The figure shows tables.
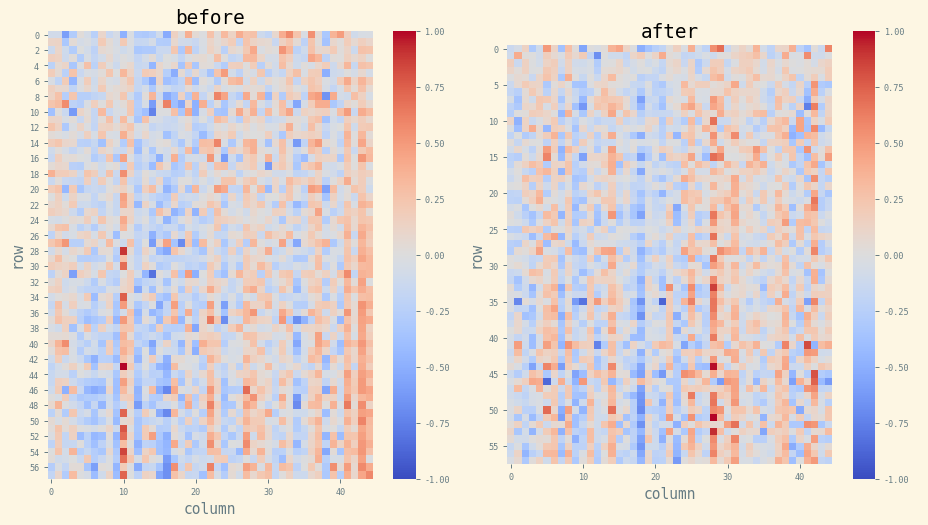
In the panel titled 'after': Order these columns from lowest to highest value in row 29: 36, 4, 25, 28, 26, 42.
26, 4, 36, 42, 25, 28
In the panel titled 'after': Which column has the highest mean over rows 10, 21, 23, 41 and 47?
28
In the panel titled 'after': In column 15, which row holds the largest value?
0
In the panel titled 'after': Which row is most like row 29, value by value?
34
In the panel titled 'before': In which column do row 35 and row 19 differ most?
24
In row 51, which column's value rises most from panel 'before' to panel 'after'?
28
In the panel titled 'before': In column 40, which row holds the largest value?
0
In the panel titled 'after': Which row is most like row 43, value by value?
24
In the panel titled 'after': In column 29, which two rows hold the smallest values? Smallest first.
46, 11
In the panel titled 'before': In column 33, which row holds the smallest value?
37
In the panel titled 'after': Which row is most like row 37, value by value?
56
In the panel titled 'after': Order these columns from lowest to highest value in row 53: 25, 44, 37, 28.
37, 44, 25, 28
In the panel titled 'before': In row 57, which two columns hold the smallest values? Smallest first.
16, 15
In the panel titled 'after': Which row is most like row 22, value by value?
57
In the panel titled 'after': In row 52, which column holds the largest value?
31
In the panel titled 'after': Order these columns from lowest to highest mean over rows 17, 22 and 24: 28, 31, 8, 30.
30, 8, 31, 28
